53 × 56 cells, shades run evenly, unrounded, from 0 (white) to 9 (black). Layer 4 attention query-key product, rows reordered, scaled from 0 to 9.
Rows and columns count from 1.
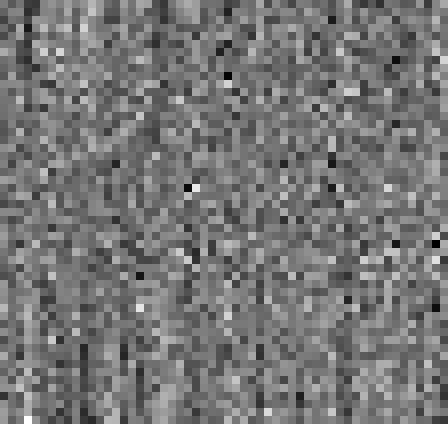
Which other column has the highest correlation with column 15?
42
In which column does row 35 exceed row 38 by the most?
18
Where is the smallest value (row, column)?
53, 4
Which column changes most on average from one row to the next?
55
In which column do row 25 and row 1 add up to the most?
5
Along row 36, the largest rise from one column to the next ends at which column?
30
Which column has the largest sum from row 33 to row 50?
11
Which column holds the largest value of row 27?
29
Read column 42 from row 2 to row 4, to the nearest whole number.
6 8 5
